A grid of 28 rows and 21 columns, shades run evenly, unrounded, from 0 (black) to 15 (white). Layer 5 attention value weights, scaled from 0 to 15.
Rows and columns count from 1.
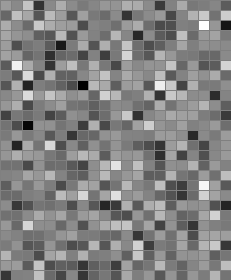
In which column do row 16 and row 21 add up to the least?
10
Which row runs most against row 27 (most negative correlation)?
1
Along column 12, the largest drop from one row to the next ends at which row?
2
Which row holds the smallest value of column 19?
15
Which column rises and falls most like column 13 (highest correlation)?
9
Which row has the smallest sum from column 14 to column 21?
16
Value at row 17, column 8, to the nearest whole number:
4
